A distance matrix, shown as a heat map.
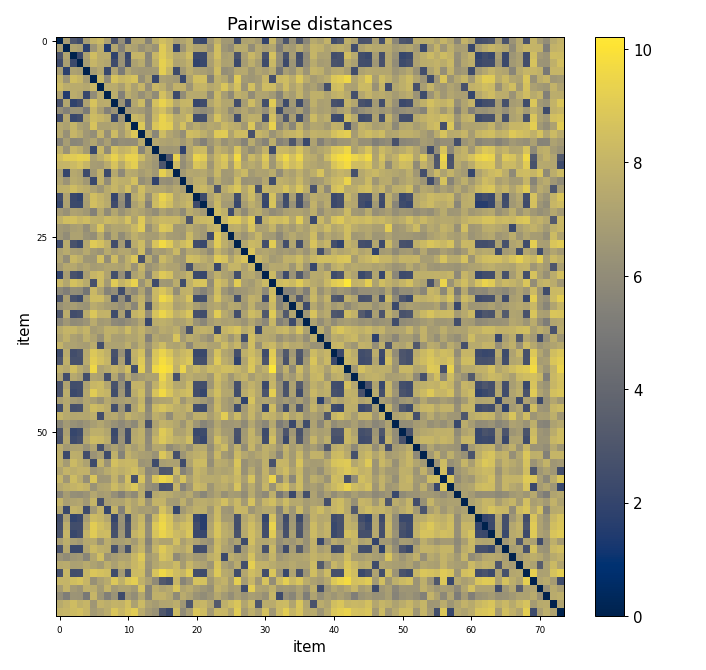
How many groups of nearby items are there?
13
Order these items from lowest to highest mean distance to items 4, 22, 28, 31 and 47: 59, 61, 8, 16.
61, 8, 16, 59
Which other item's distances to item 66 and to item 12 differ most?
24
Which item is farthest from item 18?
42
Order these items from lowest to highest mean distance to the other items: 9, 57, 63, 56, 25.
63, 9, 25, 57, 56
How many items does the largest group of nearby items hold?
23
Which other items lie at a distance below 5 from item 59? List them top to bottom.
6, 39, 48, 52
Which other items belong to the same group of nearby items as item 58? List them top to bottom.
13, 34, 36, 49
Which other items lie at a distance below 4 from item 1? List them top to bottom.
4, 7, 17, 43, 53, 60
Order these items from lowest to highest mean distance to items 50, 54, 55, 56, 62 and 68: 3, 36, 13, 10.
3, 10, 13, 36
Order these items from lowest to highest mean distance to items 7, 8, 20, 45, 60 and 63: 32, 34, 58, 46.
32, 58, 34, 46
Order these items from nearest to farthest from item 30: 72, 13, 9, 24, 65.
65, 13, 9, 24, 72
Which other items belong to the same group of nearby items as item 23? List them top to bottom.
19, 29, 37, 72
